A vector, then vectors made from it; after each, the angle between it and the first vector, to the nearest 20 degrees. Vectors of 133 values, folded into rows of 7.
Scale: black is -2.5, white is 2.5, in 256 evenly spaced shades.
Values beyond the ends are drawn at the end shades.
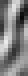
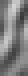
20 degrees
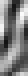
160 degrees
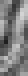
160 degrees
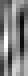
60 degrees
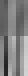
80 degrees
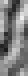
160 degrees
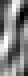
20 degrees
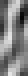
20 degrees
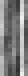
120 degrees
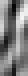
160 degrees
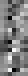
120 degrees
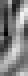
140 degrees
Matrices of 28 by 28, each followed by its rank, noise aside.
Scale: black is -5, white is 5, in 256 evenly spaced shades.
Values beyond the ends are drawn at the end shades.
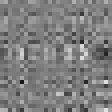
three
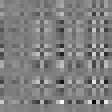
one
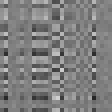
one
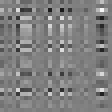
one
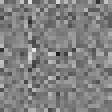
four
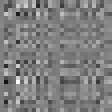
two
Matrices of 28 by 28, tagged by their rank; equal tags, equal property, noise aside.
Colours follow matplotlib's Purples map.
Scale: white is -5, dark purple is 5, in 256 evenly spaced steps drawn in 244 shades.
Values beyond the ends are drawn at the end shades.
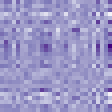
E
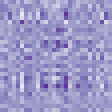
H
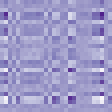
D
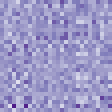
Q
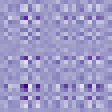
D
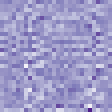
Q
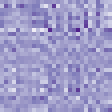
H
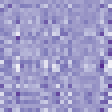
E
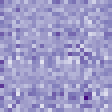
Q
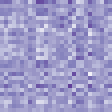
E
